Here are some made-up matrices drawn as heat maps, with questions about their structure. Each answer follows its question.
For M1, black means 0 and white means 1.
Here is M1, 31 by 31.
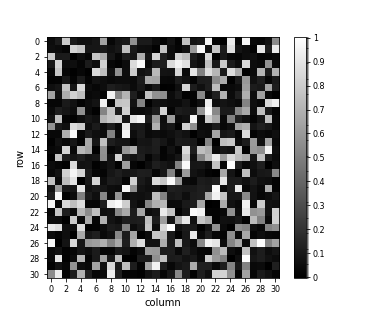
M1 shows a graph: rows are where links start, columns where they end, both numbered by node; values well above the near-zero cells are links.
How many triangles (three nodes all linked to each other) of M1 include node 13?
5
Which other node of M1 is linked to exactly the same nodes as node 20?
node 28
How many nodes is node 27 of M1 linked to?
5
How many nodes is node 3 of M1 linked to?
11
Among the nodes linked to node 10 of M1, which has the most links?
node 22
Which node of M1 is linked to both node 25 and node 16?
node 24
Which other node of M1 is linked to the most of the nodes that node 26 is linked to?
node 4
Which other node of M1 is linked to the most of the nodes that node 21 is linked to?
node 7
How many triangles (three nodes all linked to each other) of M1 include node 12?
5
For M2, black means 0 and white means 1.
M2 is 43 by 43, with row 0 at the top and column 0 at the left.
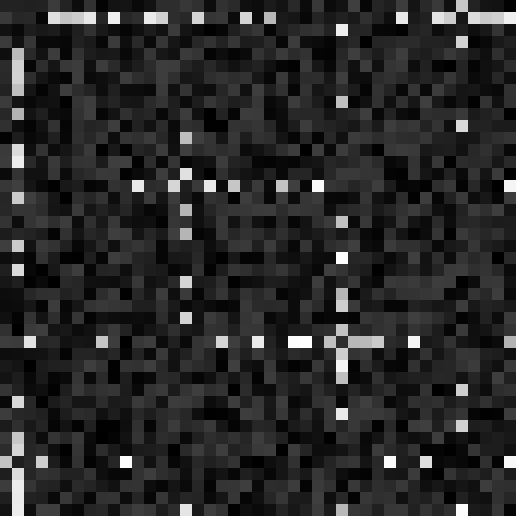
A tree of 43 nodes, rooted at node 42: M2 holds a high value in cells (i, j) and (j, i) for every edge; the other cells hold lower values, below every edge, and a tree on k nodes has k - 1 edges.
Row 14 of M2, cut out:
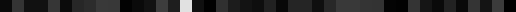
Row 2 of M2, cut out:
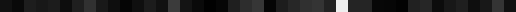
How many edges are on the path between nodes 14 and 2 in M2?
4
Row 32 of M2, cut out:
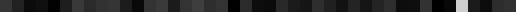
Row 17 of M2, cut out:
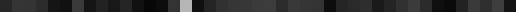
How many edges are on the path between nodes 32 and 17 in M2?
4
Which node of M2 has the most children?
1
